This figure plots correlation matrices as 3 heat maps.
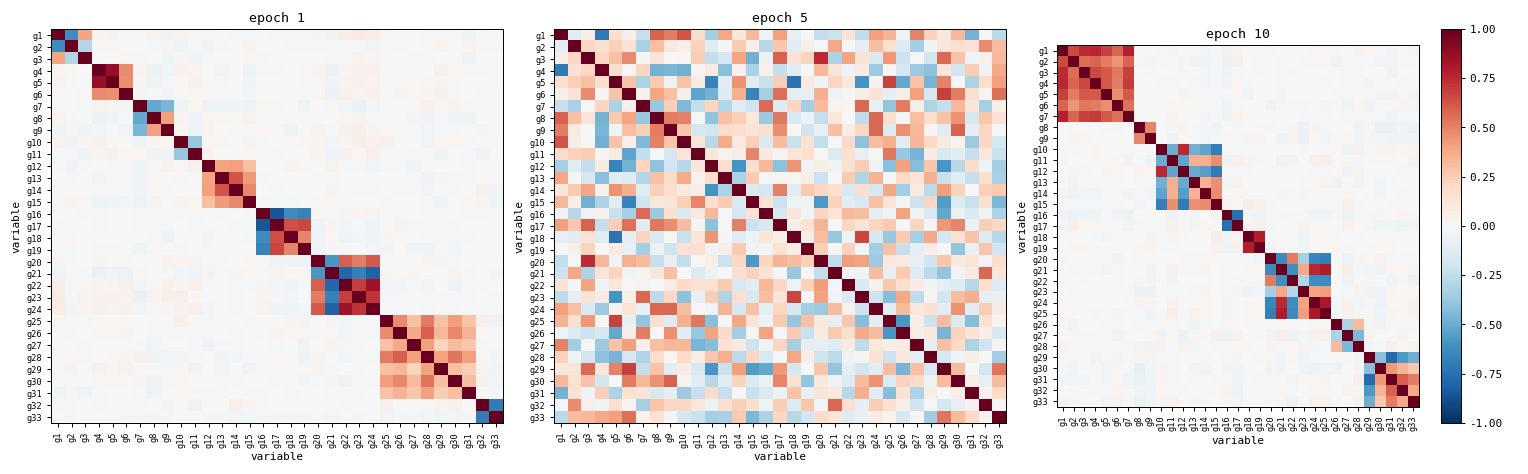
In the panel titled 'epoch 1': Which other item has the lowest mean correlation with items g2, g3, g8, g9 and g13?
g7
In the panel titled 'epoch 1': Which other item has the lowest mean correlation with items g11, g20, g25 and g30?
g21
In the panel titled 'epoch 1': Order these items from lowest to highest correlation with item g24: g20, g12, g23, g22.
g12, g20, g23, g22
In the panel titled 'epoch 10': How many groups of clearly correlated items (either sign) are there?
8
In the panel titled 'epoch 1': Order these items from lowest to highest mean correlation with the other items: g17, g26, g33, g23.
g33, g17, g23, g26
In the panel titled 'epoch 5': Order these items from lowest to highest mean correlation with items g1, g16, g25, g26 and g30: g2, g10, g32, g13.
g2, g32, g13, g10
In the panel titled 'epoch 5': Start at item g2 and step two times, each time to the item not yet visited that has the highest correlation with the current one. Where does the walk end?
g21
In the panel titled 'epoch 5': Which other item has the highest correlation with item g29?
g6
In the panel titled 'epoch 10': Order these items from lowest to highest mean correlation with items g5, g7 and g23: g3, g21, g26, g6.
g26, g21, g6, g3
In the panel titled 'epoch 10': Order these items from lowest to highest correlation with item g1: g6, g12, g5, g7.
g12, g6, g5, g7
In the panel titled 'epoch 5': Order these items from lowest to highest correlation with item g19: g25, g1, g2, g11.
g1, g2, g11, g25
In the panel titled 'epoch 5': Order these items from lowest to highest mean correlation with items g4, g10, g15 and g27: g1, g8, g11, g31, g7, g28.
g31, g7, g28, g11, g8, g1
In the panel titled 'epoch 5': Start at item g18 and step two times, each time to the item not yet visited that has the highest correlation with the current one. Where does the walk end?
g7
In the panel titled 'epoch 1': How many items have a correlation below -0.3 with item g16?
3
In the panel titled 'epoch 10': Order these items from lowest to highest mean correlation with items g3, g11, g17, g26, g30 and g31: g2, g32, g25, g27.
g27, g25, g2, g32
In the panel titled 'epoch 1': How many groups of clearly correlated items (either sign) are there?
9
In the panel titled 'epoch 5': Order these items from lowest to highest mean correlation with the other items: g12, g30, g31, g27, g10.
g12, g31, g27, g10, g30
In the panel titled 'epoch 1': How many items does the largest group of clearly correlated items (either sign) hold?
7
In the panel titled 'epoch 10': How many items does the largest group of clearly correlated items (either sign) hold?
7
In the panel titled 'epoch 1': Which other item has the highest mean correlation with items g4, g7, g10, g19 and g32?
g5
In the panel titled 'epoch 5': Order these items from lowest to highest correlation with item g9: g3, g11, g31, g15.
g11, g31, g3, g15
